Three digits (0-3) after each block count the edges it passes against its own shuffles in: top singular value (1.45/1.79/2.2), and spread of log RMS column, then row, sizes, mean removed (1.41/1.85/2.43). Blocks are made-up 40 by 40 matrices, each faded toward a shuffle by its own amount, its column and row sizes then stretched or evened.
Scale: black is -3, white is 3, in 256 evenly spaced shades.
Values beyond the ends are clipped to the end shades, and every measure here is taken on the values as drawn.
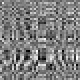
3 1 3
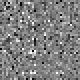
0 2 1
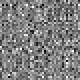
2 1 1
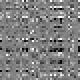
3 3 3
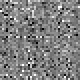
1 1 1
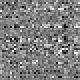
2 1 3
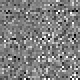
1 1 2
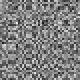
3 1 1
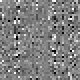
1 3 0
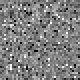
0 0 0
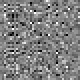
2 2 1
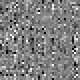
0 3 0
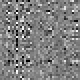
2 3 1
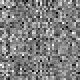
2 0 1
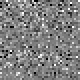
1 0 2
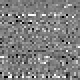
2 0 3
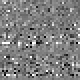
1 1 3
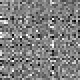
2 2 2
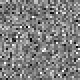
1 0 0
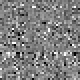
1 2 2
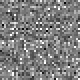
2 1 0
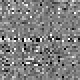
1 1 3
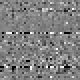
2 0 3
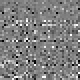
2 2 3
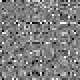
2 0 2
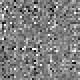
0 2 1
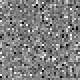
0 0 0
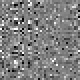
2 3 0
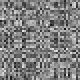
3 1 1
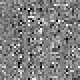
0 3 1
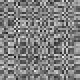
3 2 1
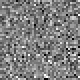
1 1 1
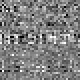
2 0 3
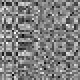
3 2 1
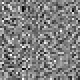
2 2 0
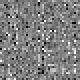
1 2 1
